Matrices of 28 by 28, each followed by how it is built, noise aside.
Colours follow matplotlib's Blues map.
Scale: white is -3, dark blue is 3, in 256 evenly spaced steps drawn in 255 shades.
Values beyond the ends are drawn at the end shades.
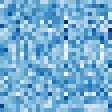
low rank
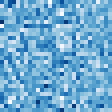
low rank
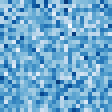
noise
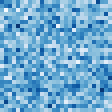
blocks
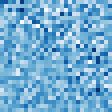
upper triangular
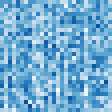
blocks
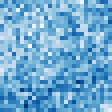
smooth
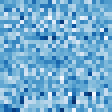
low rank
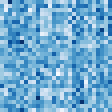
blocks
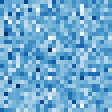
uneven columns
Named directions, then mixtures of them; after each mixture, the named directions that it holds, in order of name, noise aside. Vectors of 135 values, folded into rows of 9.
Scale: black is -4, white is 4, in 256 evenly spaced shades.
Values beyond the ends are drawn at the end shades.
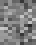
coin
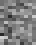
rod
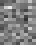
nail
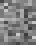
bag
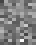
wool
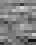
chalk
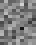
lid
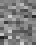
rod.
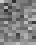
bag.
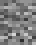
bag, nail, rod.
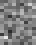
bag, rod.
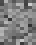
coin, lid, wool.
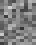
lid, nail.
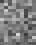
bag.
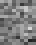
bag, chalk.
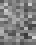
bag, coin, lid.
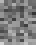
bag, chalk, wool.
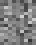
coin, nail.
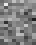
bag, chalk, coin.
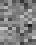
coin.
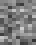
chalk, rod.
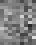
bag, coin.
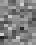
coin, lid, rod.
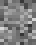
coin.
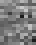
bag, chalk, coin.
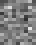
nail.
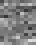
bag, chalk.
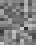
bag, coin, lid.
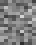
coin, nail, rod.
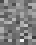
wool.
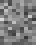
bag, lid.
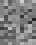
coin, lid.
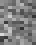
rod.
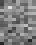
chalk, nail, wool.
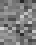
coin.
